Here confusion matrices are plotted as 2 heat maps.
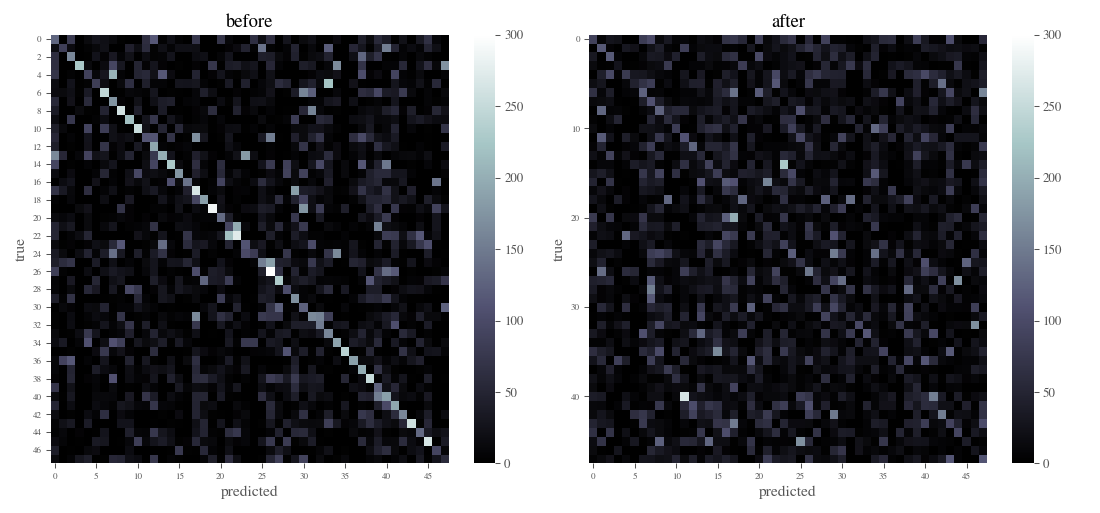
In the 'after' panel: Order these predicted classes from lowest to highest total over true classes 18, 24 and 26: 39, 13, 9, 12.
12, 39, 13, 9
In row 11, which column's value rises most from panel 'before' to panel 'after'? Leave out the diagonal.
1
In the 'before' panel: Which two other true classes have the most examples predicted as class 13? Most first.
23, 4
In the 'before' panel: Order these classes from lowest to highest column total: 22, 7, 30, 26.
22, 7, 30, 26
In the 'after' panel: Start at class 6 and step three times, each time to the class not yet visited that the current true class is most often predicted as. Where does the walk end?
17
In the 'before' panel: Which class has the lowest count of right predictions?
47
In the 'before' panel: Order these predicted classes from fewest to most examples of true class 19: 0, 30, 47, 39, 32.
0, 47, 39, 32, 30
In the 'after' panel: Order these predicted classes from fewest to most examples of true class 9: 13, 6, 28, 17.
6, 17, 13, 28
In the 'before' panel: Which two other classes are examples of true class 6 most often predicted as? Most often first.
30, 31
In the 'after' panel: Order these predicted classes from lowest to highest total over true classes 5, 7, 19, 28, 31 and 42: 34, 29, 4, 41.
4, 34, 41, 29
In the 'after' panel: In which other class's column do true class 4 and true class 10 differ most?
34
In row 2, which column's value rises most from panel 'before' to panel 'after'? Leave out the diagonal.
20
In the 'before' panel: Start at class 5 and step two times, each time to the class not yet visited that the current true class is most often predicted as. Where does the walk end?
4
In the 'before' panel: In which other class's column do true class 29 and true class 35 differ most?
28
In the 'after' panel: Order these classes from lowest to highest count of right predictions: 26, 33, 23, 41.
41, 23, 33, 26
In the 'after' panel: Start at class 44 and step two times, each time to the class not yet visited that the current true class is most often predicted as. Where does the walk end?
21
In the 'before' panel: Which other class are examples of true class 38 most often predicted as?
7
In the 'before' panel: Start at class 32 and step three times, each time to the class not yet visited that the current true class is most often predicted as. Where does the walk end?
39
